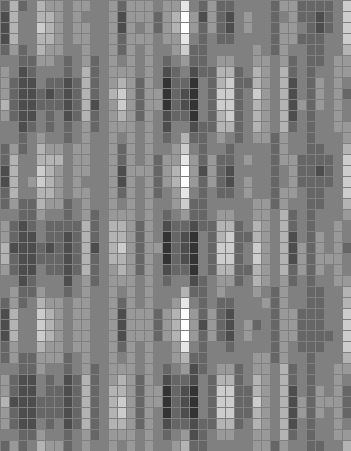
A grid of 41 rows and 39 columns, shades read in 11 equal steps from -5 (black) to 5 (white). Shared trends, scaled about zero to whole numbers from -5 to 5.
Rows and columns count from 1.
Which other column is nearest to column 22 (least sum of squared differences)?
19
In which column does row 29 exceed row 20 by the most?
21
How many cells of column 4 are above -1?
17
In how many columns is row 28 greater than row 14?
2
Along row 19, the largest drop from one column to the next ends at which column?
22
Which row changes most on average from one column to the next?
23
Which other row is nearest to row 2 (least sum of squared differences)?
16
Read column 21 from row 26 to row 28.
0 2 4
